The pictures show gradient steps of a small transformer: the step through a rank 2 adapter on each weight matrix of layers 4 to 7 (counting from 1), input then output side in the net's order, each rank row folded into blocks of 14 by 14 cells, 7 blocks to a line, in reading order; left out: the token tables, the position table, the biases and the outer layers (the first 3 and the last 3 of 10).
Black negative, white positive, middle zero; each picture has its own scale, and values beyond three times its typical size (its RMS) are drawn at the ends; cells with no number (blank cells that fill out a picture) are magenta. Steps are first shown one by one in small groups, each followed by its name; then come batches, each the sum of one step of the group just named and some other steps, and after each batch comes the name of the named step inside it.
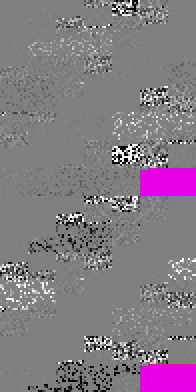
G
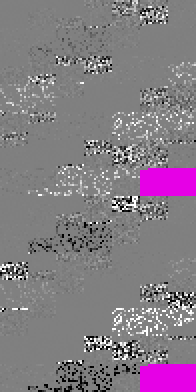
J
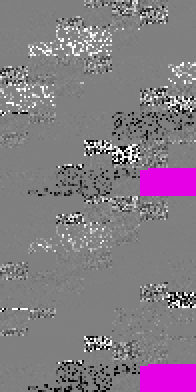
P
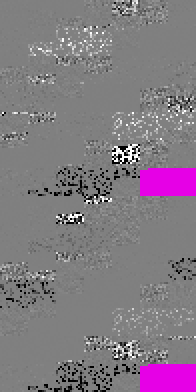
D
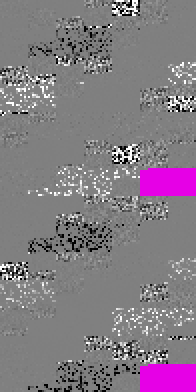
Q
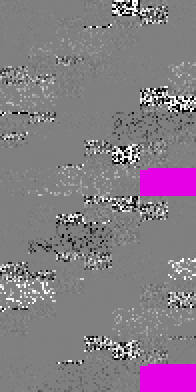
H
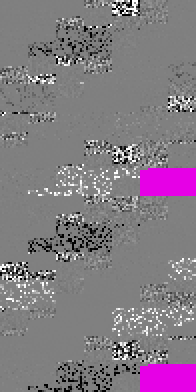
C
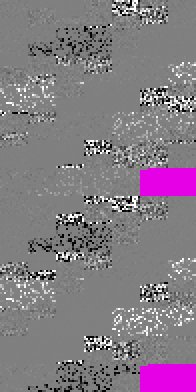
J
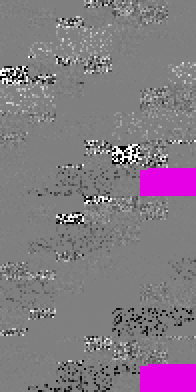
D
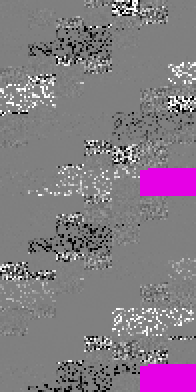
Q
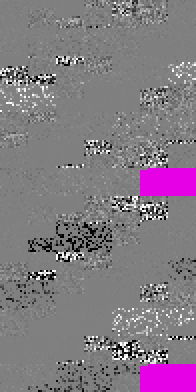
J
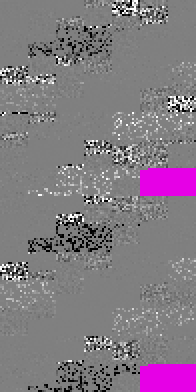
C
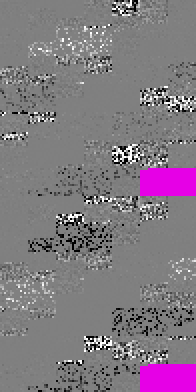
G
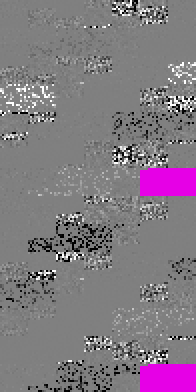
G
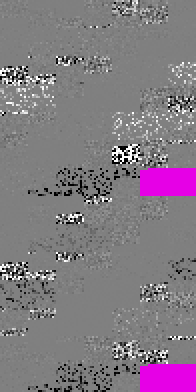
D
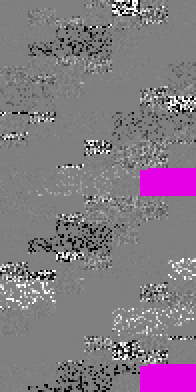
C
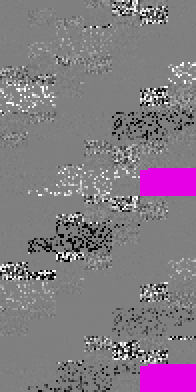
Q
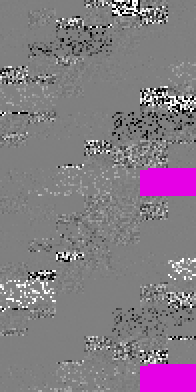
H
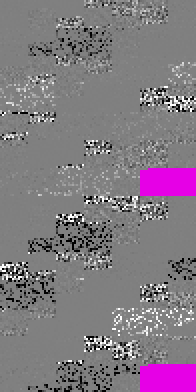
J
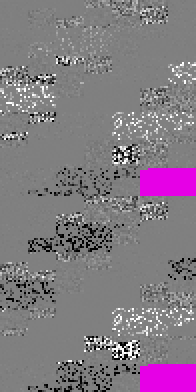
D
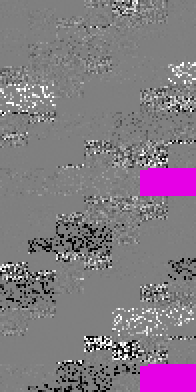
J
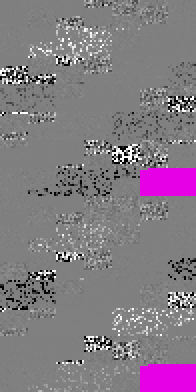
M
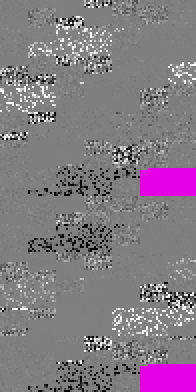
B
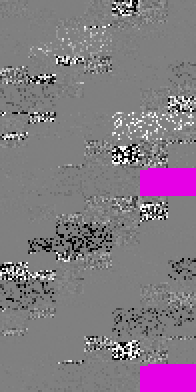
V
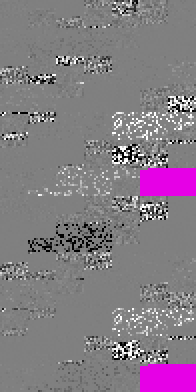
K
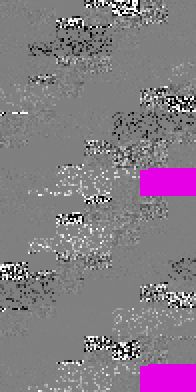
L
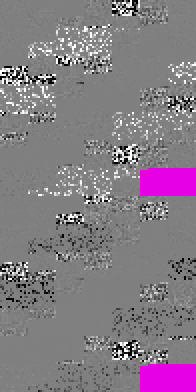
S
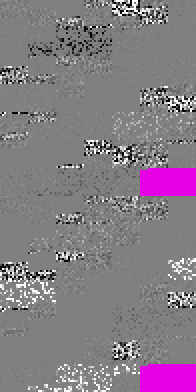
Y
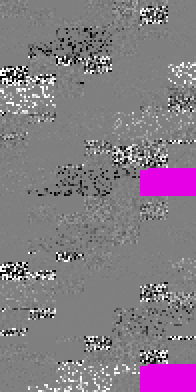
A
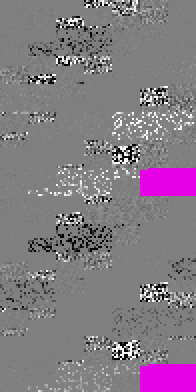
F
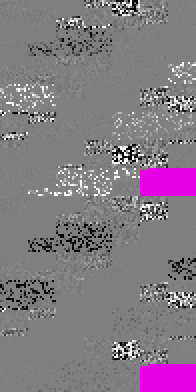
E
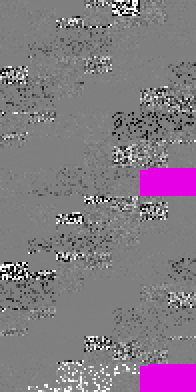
L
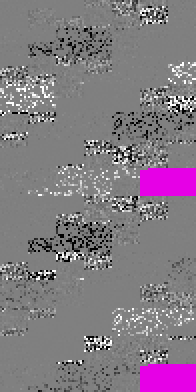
E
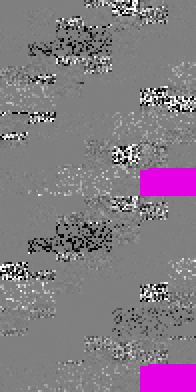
F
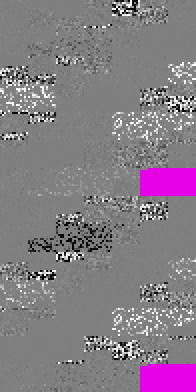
K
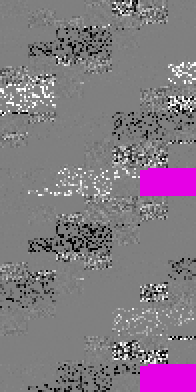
E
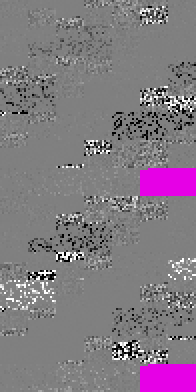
Y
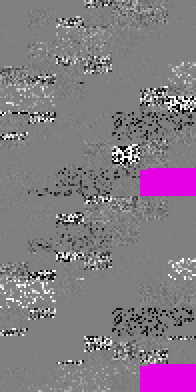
Y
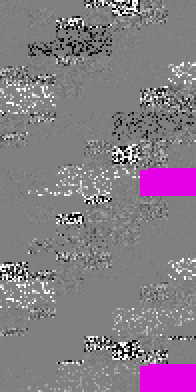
L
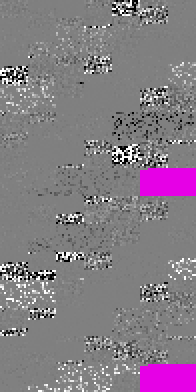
A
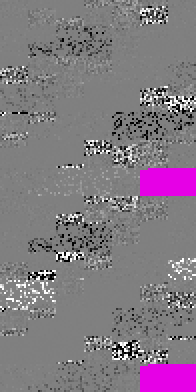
Y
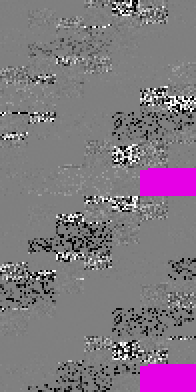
E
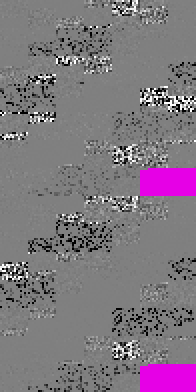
F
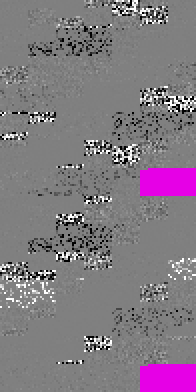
Y
